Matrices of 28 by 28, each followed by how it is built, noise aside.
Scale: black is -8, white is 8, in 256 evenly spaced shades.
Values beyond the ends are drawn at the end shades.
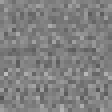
repeating columns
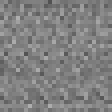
repeating columns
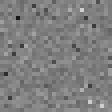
sparse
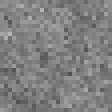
smooth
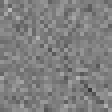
diagonal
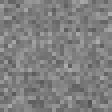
repeating columns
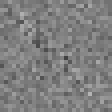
banded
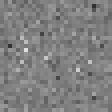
sparse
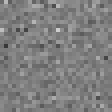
uneven rows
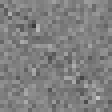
banded
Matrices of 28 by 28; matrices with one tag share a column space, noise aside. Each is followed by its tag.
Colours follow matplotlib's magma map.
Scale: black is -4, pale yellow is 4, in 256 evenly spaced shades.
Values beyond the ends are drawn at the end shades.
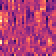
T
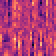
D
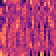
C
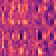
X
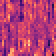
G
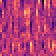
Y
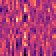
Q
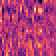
Q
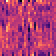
C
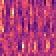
Y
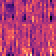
G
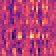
X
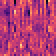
Y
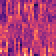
G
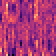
G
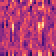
C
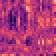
T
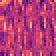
C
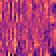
G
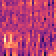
D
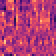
T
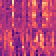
D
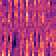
D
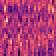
Q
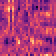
T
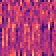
C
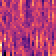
D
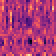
T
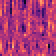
Y
